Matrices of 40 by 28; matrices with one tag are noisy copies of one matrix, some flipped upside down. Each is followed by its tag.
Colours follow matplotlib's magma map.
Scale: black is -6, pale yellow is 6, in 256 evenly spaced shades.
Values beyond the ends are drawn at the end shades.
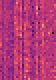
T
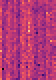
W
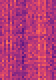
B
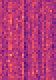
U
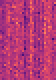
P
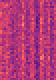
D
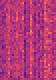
P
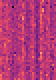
D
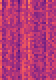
W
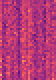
W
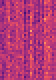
P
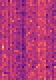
B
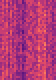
B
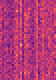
T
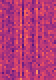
T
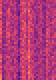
W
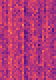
U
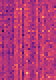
T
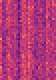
W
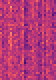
U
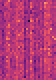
P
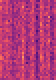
D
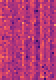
D
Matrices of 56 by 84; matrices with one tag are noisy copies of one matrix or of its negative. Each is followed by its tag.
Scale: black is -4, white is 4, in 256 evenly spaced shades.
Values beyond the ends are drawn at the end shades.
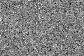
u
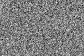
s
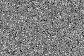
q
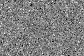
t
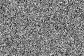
s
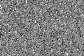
s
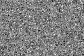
q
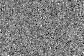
q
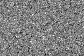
u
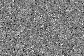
t
